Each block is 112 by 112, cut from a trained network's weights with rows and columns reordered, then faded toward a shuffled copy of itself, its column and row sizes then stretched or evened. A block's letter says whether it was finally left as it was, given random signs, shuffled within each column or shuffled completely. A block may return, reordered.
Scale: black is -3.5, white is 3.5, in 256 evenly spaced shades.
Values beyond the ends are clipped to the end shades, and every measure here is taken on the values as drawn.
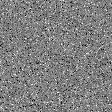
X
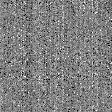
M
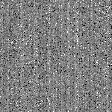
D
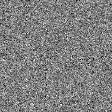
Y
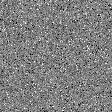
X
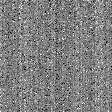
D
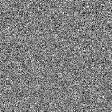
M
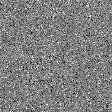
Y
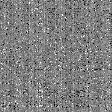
M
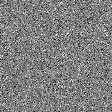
D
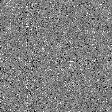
Y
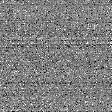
M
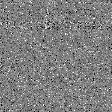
Y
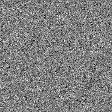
Y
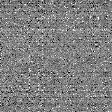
M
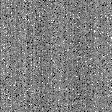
D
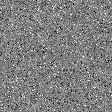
X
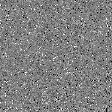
Y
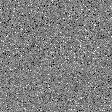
X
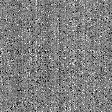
M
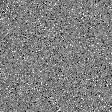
X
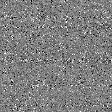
Y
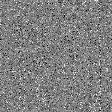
D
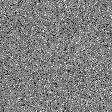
X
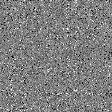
Y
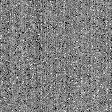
D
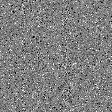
D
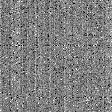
M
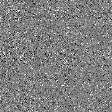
Y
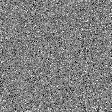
D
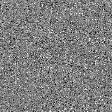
Y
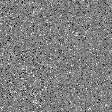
D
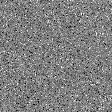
X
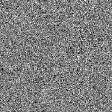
M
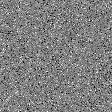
X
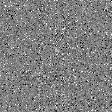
Y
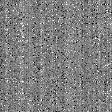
M
